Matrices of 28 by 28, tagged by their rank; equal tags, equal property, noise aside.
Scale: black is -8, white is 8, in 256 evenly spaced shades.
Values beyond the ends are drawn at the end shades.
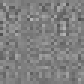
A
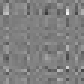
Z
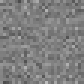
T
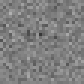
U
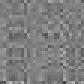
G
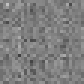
A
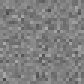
U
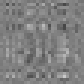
Z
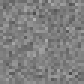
U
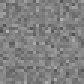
U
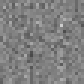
U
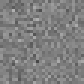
U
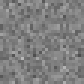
T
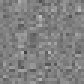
T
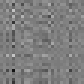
Z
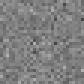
U
